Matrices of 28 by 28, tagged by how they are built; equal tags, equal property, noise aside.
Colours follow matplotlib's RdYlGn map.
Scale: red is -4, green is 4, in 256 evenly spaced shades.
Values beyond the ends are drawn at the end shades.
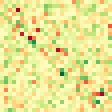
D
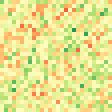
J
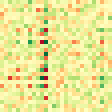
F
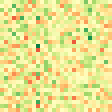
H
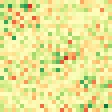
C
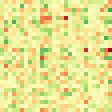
F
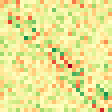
D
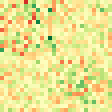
C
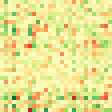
F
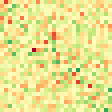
C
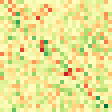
D
